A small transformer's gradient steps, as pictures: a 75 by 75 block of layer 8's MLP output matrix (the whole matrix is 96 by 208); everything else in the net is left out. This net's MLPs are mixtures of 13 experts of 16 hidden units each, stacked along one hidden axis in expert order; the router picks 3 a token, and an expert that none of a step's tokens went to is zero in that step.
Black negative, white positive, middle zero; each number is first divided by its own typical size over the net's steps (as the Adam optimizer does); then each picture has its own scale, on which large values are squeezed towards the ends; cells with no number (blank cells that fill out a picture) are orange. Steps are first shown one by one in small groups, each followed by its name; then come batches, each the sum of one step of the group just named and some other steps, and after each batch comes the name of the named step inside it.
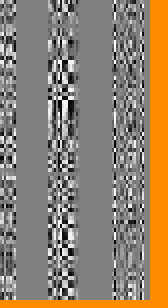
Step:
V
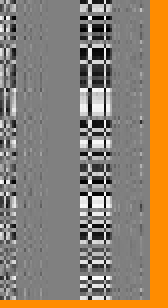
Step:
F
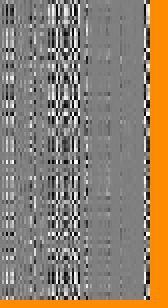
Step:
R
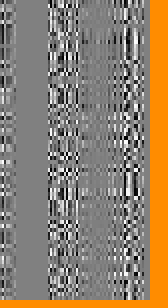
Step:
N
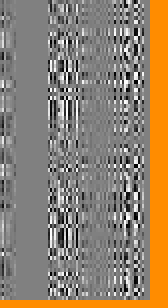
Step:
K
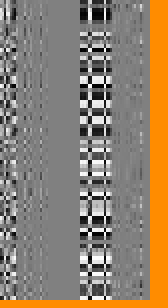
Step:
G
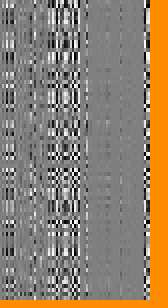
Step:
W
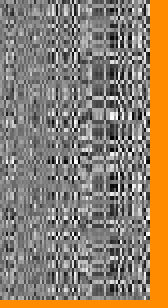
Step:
R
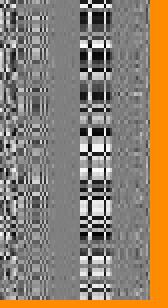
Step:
G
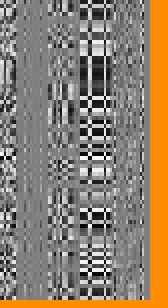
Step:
V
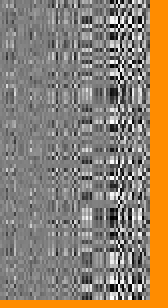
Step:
W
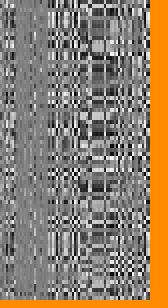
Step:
W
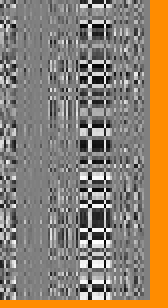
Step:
K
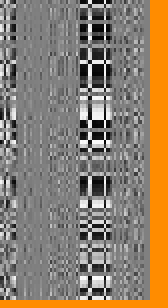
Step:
F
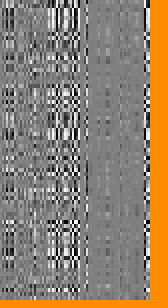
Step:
W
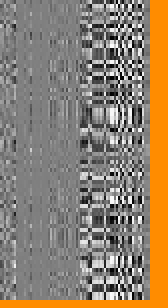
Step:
K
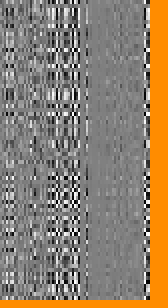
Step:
R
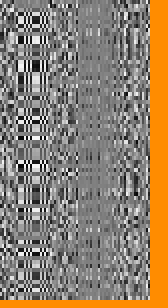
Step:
N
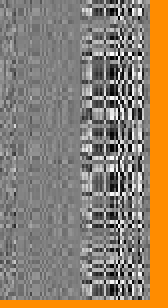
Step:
V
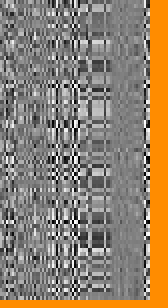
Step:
W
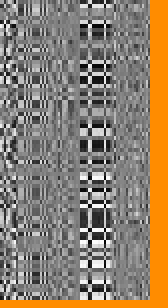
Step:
V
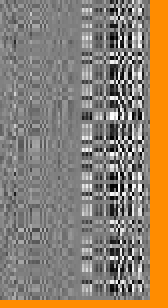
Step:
V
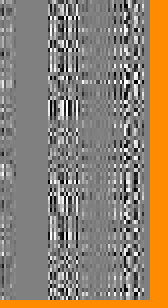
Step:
K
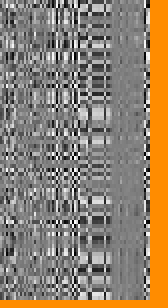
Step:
W
